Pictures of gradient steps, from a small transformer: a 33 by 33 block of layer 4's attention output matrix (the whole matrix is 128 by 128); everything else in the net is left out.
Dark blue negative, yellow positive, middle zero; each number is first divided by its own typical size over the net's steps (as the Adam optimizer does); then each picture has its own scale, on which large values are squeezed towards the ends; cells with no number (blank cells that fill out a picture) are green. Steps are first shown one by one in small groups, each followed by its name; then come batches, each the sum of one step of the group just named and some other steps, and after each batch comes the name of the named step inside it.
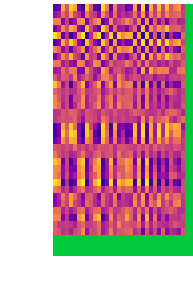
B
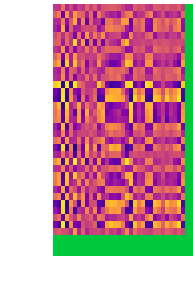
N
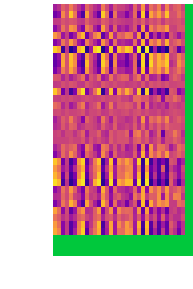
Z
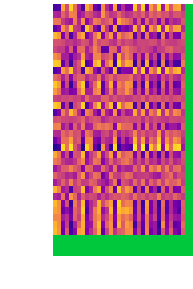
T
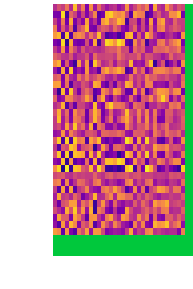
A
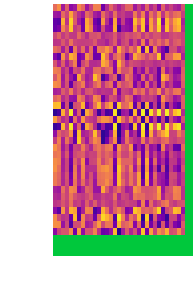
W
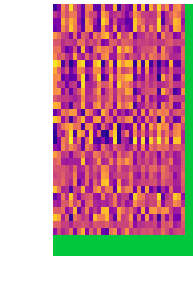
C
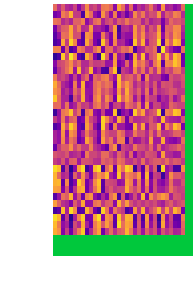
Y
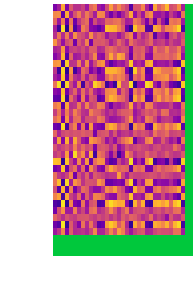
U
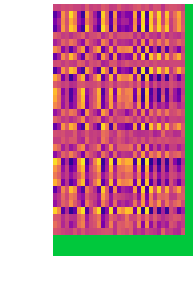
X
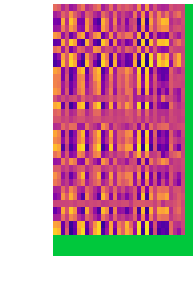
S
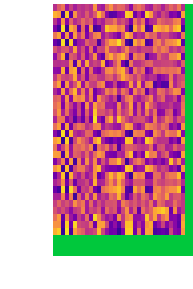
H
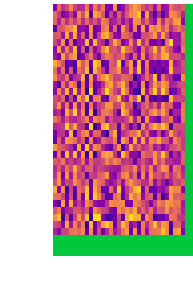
C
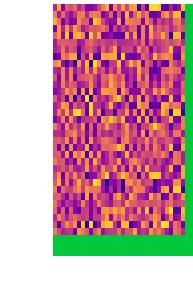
A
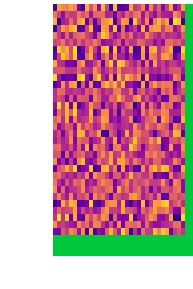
C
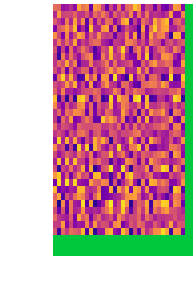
N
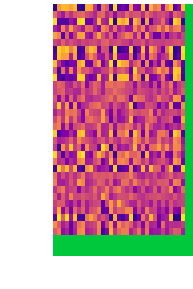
T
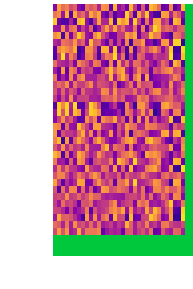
H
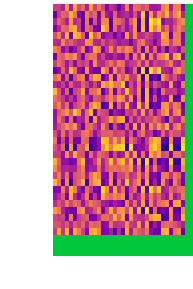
X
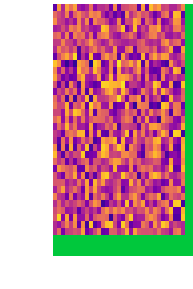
C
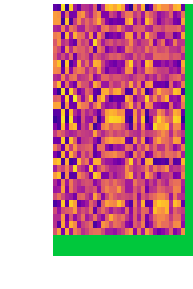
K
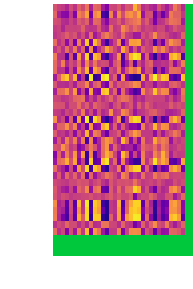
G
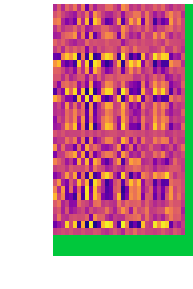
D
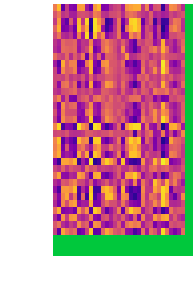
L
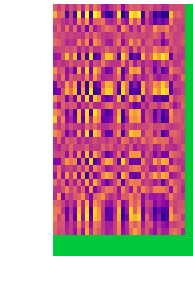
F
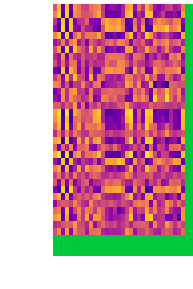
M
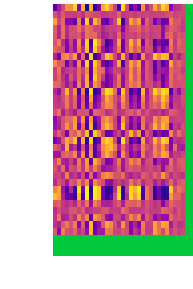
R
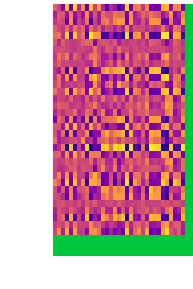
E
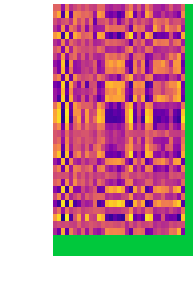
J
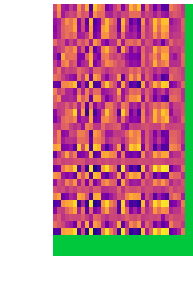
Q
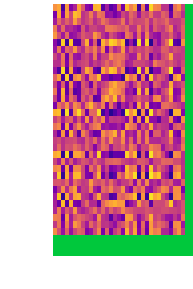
J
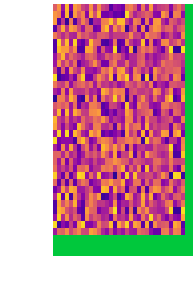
M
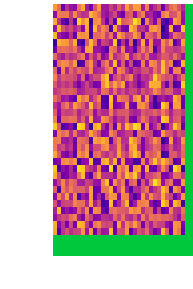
L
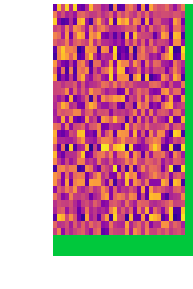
E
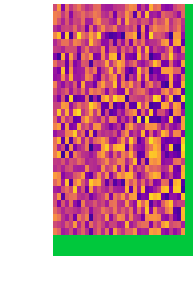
M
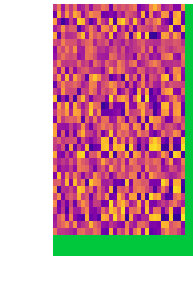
E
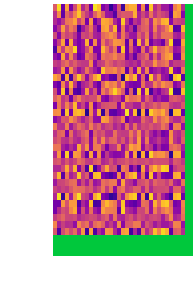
Q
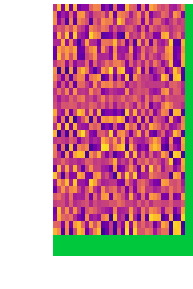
E
